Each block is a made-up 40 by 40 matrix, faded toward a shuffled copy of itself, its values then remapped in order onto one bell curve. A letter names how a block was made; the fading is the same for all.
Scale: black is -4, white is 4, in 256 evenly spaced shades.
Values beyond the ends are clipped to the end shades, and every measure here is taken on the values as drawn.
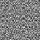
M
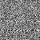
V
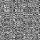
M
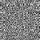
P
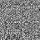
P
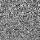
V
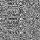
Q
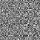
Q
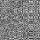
M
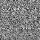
V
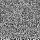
V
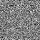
V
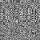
M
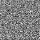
V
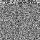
V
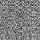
Q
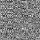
Q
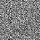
P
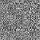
Q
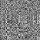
Q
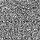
V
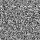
V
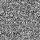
V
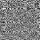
Q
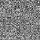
P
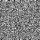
V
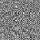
M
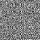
Q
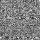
V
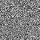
V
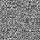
P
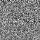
V
